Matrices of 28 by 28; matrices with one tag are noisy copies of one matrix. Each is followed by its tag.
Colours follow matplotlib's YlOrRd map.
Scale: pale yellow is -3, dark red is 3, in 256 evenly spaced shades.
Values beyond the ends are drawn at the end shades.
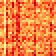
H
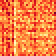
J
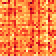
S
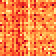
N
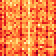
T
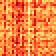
N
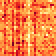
N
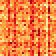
S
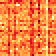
S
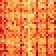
T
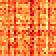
S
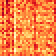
J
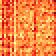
J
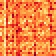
H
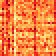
J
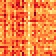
N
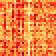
N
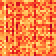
H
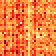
N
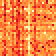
N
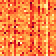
S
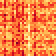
N
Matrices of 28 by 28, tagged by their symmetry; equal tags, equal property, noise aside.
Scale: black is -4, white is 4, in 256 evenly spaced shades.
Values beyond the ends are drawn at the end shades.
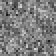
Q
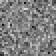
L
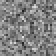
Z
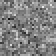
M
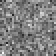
M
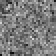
L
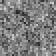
Q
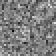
M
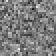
Q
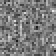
Z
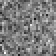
Z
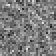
M
